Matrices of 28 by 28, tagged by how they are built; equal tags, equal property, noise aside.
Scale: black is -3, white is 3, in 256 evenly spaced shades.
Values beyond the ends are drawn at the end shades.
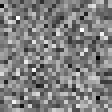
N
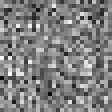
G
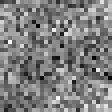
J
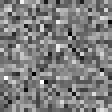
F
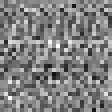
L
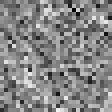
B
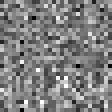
G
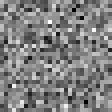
G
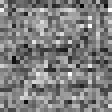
G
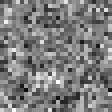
J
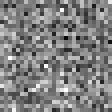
G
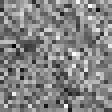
B
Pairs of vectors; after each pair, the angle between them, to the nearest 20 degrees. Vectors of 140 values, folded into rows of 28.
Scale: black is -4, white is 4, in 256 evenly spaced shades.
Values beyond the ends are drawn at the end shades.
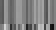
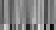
20 degrees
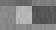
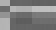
100 degrees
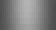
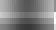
140 degrees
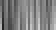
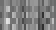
100 degrees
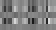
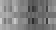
60 degrees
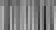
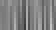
120 degrees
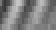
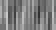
120 degrees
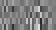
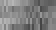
60 degrees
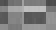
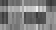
20 degrees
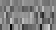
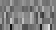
20 degrees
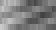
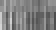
60 degrees
